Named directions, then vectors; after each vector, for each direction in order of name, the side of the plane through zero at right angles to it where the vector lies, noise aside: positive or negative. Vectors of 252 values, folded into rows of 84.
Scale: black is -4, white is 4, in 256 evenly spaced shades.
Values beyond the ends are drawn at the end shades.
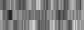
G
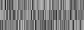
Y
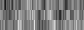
positive, positive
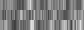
positive, negative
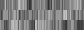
negative, negative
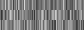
negative, negative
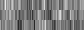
negative, negative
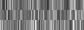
positive, negative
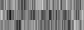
positive, positive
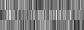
negative, negative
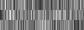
negative, negative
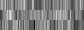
negative, negative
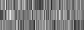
negative, negative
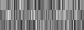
negative, negative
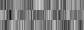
positive, positive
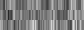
positive, negative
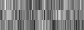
negative, negative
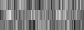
negative, negative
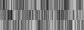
positive, negative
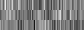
negative, negative
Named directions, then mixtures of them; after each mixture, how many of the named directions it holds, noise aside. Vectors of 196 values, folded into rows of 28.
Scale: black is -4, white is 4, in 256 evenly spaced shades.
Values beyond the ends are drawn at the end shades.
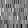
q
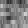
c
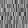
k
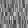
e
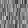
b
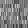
two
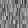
one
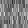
three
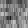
two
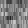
two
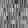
four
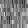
four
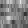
one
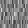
two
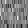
one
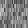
three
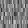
two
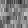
two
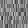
one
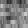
one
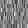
three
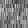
four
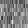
three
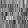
three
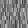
two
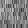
two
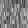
four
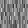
three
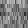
four
